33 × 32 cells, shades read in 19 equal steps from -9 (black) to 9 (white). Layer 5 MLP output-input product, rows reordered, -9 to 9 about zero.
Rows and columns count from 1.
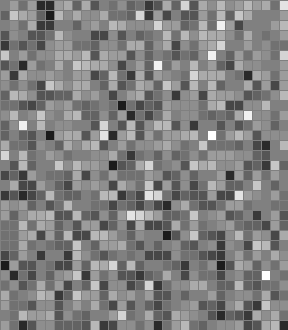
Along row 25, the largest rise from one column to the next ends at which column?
29
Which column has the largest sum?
9
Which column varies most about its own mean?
25
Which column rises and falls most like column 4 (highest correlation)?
16
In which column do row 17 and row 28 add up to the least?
2
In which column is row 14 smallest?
6
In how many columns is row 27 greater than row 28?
16
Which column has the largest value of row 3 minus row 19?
18
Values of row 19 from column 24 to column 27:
4 2 -2 -2
